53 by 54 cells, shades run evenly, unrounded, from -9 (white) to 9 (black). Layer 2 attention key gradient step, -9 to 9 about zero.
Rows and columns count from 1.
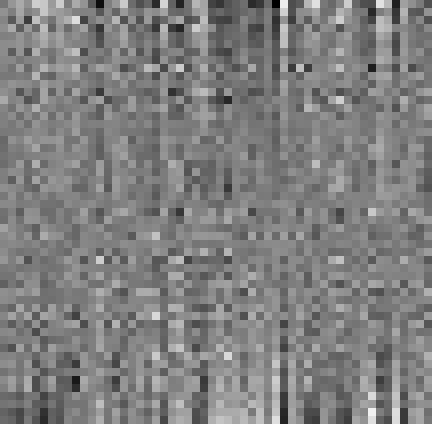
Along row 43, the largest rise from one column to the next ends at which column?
36
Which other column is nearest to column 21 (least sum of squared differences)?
16
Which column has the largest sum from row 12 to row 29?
20
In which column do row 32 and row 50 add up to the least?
47
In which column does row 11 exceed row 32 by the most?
29
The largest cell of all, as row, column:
1, 35
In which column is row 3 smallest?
10
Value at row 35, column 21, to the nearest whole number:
2
